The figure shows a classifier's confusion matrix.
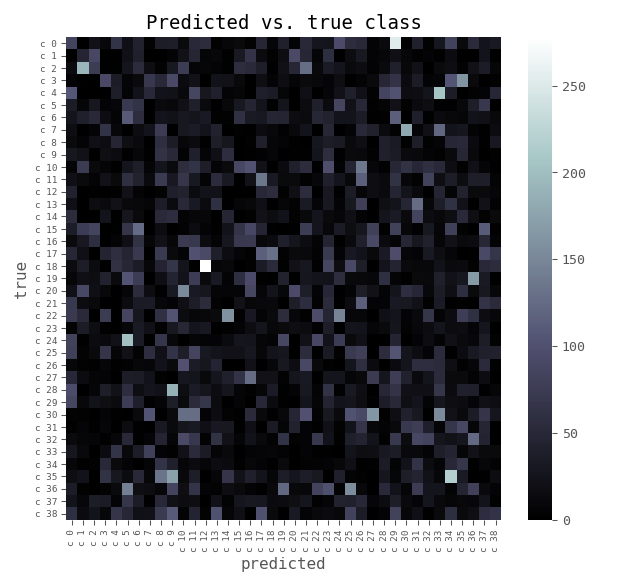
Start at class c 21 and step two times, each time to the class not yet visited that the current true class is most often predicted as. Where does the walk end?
c 10
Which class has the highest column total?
c 29
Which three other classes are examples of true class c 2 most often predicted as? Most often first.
c 1, c 21, c 10
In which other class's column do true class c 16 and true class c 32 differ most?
c 36
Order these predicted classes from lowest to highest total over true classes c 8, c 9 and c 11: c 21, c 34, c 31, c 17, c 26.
c 21, c 31, c 34, c 26, c 17
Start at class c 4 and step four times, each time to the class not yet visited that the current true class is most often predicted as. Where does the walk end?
c 27
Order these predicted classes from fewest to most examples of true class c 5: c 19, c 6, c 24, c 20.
c 20, c 19, c 6, c 24
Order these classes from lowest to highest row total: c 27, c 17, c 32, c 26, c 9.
c 9, c 26, c 27, c 32, c 17
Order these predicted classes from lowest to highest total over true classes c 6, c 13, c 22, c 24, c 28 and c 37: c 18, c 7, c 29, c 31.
c 7, c 18, c 31, c 29
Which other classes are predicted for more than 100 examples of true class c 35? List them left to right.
c 8, c 9, c 34
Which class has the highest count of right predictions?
c 17
